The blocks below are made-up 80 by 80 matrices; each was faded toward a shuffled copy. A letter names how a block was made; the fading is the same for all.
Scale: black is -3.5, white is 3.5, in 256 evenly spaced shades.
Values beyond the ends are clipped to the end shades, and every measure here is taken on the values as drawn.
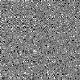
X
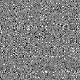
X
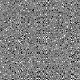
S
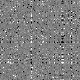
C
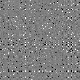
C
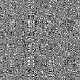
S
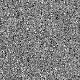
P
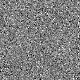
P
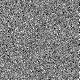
P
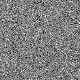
P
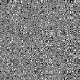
S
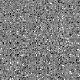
X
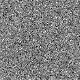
P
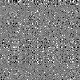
C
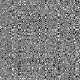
S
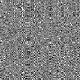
S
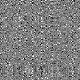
S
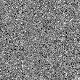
P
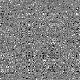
X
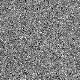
P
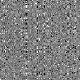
S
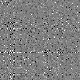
C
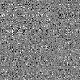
X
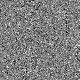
P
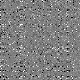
C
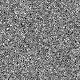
P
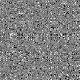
X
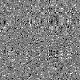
X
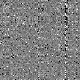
S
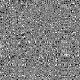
X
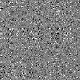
X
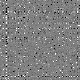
C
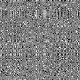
S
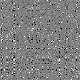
C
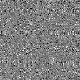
X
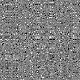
X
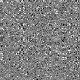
X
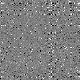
C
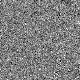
P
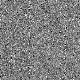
P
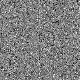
P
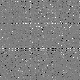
C
